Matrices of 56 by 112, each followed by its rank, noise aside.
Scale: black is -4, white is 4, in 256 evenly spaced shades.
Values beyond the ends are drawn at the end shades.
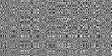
four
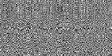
eight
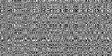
four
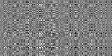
four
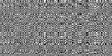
four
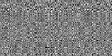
five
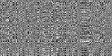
four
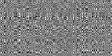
four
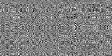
eight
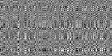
four
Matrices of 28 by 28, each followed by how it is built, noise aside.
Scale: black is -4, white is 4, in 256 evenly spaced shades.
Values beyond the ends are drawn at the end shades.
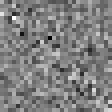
banded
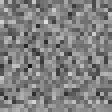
repeating columns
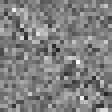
banded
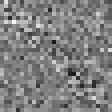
banded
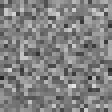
repeating columns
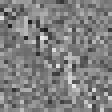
banded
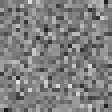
noise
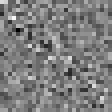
banded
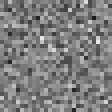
repeating columns
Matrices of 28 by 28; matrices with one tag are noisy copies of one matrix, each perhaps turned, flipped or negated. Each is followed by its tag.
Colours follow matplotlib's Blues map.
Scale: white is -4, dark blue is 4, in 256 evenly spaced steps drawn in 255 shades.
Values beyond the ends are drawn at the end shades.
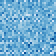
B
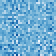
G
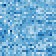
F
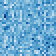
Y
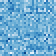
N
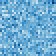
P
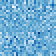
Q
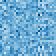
G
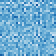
B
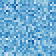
Q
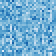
Y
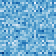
P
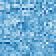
F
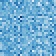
B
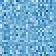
G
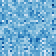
P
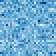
P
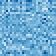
N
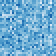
Y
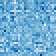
Y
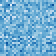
G
